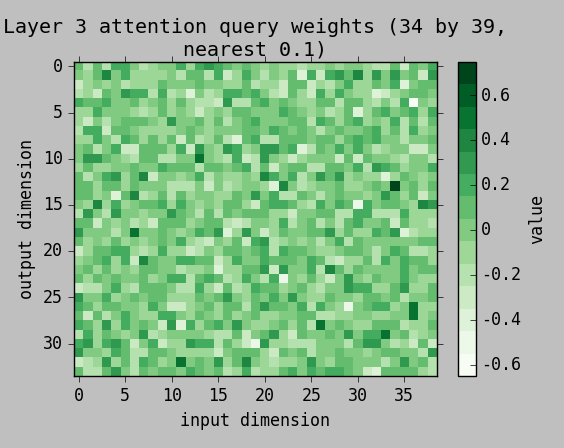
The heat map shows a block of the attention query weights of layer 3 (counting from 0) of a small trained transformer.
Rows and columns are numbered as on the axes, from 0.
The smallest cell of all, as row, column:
4, 36
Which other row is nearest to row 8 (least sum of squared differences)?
6
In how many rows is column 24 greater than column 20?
12
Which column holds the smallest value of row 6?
1
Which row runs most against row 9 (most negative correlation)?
8
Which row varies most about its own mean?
30
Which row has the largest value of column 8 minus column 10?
26
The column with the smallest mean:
37
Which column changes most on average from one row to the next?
11
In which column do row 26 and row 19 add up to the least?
29
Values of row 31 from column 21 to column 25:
-0.3 0.1 0 0.1 -0.2
